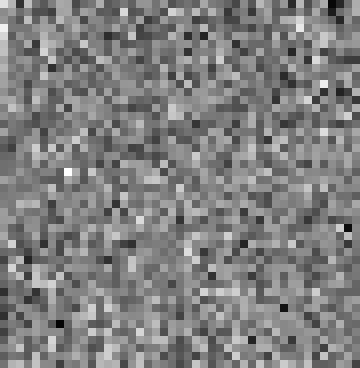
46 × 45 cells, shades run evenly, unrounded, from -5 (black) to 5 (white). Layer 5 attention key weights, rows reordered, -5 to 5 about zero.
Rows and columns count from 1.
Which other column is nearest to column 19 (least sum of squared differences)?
20
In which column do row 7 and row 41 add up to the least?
8
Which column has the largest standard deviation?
1
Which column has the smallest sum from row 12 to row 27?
15
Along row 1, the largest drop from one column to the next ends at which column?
42
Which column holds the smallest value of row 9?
7
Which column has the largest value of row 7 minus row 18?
6
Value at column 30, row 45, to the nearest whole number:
3
